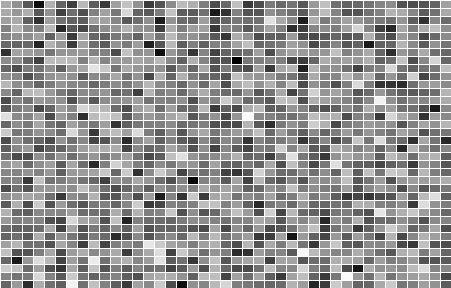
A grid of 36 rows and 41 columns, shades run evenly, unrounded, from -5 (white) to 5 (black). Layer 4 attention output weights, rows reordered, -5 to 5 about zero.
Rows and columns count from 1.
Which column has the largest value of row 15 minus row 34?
39
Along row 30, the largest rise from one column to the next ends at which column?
27
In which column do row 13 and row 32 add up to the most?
23
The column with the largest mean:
21
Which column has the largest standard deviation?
15
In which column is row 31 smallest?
14
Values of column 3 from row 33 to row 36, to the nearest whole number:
-1 1 0 3
